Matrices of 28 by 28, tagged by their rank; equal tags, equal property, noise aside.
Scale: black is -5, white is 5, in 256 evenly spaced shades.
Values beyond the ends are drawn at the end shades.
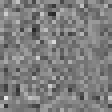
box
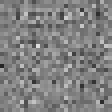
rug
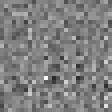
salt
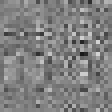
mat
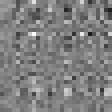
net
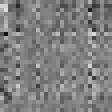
mat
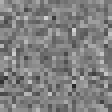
box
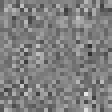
box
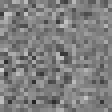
salt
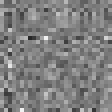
salt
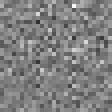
rug
